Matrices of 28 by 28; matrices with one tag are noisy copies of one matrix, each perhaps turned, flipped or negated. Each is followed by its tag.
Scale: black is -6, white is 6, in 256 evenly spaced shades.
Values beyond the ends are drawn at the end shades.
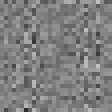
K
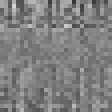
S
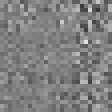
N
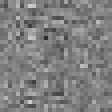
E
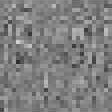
E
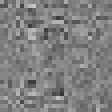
E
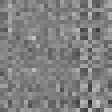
N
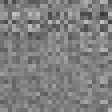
N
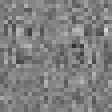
E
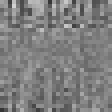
S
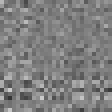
N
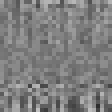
S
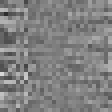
S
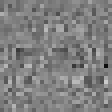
E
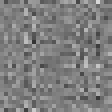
K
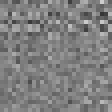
N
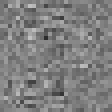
E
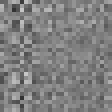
N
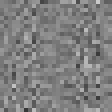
K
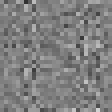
K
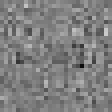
E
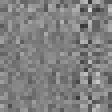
N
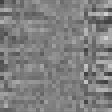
S
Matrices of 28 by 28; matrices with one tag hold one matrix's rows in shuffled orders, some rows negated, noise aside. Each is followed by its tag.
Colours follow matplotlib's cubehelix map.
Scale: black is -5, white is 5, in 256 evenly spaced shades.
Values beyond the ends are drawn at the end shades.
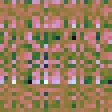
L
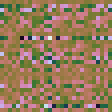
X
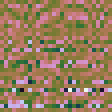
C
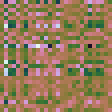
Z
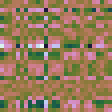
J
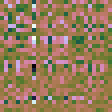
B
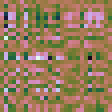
Z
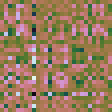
B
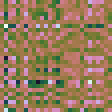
Z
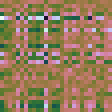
J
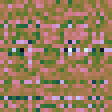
C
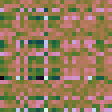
J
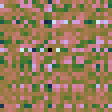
X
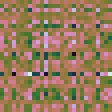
L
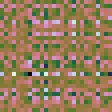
L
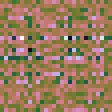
C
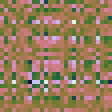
L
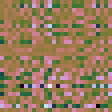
X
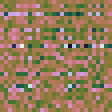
C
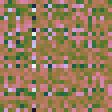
B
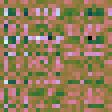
Z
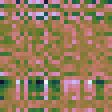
J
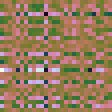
J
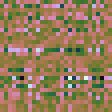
C
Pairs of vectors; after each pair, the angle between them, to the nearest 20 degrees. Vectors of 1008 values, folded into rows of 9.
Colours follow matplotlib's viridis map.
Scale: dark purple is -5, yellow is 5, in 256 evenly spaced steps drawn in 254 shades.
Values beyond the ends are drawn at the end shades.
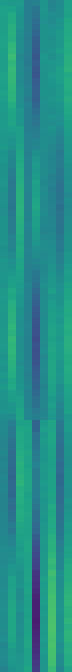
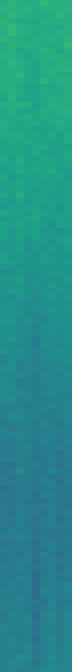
80 degrees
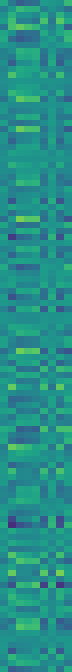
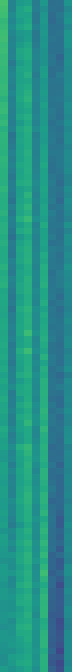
80 degrees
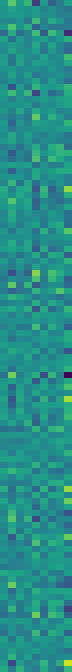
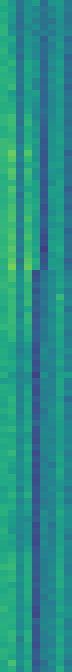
100 degrees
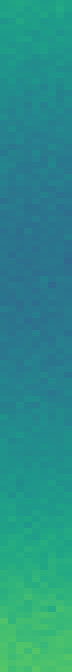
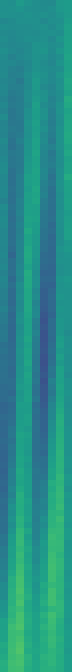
60 degrees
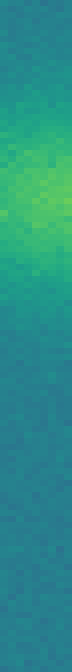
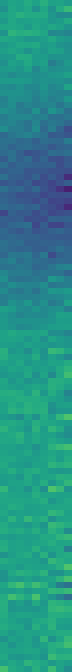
160 degrees
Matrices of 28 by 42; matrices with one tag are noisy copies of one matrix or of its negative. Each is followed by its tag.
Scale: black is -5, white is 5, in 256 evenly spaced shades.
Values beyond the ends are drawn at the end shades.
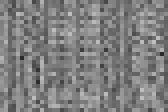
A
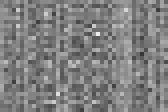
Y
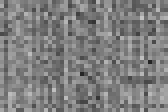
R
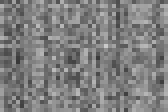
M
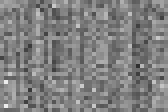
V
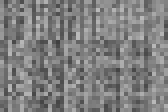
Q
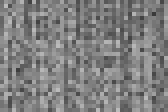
Q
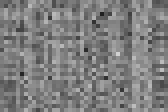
V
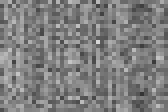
M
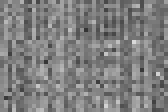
Q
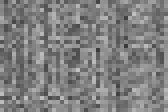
M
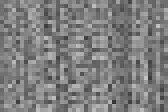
Y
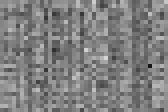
V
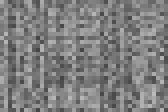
A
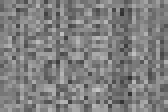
Y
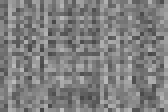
A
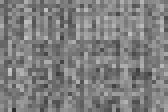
Q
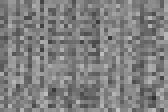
A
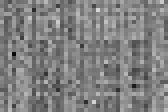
Q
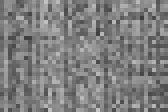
R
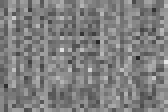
A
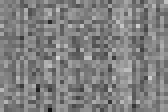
Y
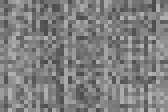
R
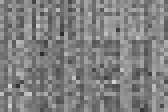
Q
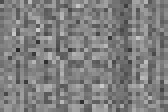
Y
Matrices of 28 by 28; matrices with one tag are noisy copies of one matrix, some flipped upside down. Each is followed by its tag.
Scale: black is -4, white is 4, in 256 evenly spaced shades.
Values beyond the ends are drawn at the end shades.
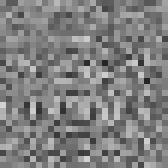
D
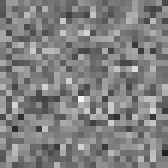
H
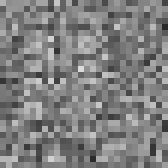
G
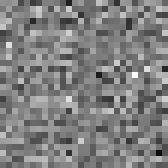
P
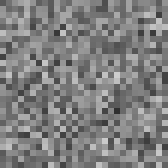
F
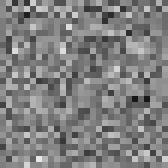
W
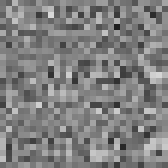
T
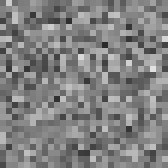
H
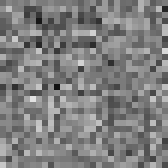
G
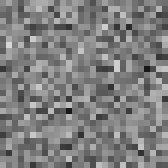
P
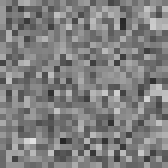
T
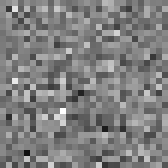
W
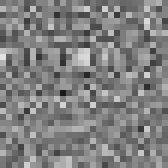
D
